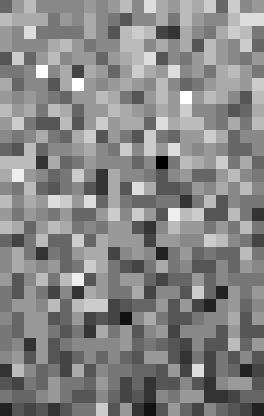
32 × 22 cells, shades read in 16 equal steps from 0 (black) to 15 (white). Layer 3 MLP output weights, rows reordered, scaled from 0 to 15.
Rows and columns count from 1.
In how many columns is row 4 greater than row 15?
14
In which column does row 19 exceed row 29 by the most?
18
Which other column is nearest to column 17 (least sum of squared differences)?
10
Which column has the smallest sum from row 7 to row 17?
4
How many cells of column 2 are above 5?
26
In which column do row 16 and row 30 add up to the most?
5
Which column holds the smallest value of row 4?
17
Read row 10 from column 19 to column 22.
7 10 7 11
